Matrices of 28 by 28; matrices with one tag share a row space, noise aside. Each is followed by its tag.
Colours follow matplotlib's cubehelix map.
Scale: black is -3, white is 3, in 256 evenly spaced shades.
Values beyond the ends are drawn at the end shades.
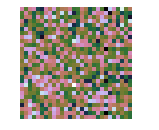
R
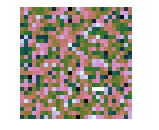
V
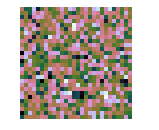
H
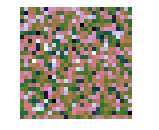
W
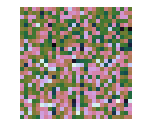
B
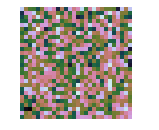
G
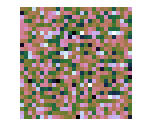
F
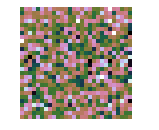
G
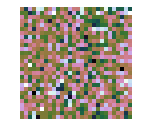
V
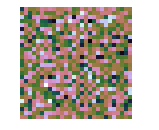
F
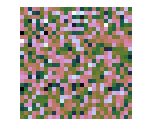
H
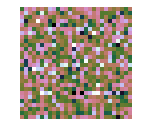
B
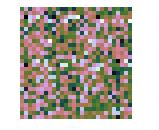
B
